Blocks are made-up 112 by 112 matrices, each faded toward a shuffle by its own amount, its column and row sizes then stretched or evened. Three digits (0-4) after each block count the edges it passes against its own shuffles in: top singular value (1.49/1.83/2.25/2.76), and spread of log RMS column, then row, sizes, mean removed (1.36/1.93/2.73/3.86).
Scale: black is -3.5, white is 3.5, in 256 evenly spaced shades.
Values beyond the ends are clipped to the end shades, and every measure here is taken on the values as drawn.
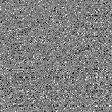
3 0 1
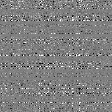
3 2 4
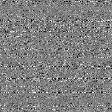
2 0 4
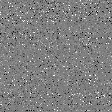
0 1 2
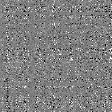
0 3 3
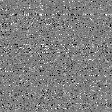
2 1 3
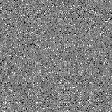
3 0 1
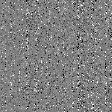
0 3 0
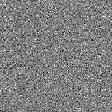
3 0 1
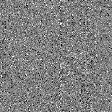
2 2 0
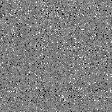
0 2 2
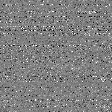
0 0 3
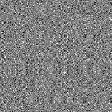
4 2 0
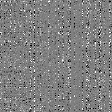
2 4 2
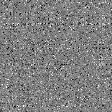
2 0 2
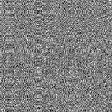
4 2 1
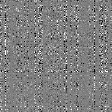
1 4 3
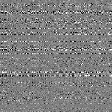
4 1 4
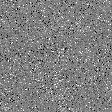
1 0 0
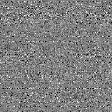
2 1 3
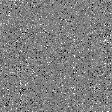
0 2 1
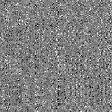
3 2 0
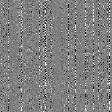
4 4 0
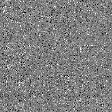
1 2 1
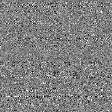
1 1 3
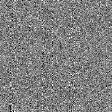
2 3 1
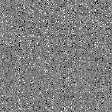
0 3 2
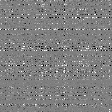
1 2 4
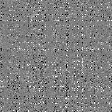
0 3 3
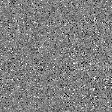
1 2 2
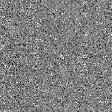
1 1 1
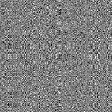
4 3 1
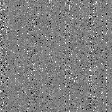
1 3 0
